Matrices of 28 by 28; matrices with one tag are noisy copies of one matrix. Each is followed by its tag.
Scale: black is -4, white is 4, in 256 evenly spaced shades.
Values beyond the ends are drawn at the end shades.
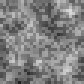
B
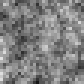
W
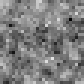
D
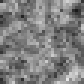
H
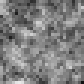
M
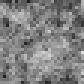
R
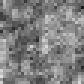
W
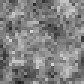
B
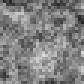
R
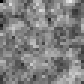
H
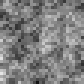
W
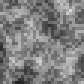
B
